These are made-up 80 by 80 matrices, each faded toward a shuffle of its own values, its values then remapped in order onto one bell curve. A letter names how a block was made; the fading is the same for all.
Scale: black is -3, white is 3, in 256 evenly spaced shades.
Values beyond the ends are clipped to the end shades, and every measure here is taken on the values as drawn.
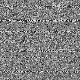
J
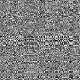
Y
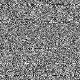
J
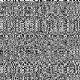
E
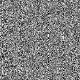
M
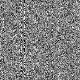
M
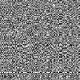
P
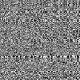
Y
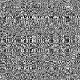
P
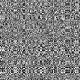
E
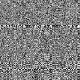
Y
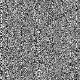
M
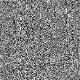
M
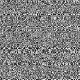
Y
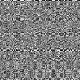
E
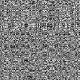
Y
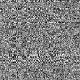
Y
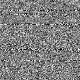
J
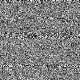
J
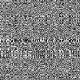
P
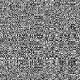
Y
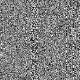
M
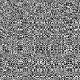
E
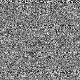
J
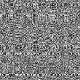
Y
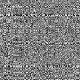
E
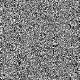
M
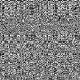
Y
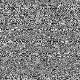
J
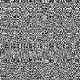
P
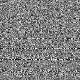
J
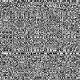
Y
